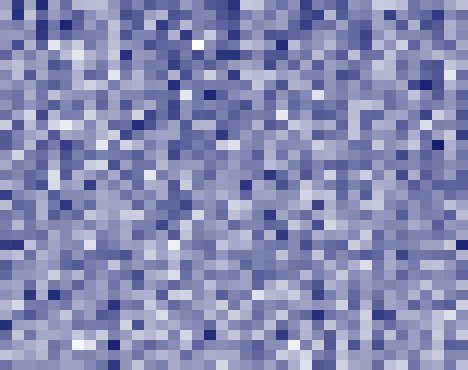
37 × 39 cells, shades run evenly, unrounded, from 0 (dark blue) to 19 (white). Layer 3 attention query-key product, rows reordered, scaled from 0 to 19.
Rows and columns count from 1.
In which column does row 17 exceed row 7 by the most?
23
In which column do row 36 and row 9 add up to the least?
35
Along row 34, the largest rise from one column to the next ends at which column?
19
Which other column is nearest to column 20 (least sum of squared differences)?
11
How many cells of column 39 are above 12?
8
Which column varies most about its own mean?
15
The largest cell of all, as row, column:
5, 17
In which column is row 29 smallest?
27
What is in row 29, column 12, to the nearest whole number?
6
